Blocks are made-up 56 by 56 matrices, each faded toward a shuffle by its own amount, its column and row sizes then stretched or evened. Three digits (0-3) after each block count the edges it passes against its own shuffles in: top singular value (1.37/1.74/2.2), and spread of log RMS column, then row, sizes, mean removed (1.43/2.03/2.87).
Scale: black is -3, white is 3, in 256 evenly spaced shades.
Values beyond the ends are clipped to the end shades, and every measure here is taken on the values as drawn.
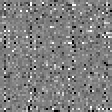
2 2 2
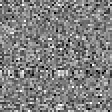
2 0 1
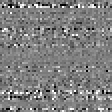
0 0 3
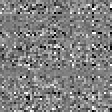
1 2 3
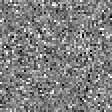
0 0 0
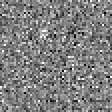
0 1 1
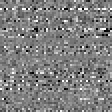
1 0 3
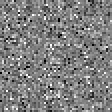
2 1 0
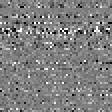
0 0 3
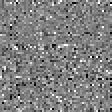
0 1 2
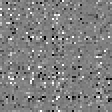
0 2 2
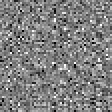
2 2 0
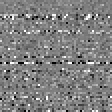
1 0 3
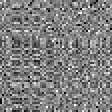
3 0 1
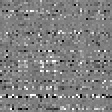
2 1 3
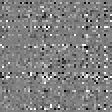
2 2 3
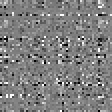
2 2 3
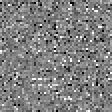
1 1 1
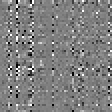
3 3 2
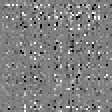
0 3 2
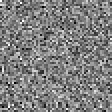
2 0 0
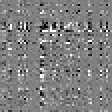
3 3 3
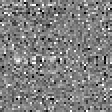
1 1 1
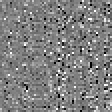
1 2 0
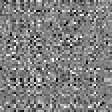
3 1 2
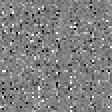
0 2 1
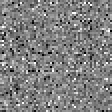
1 1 1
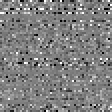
0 0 3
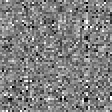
2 1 1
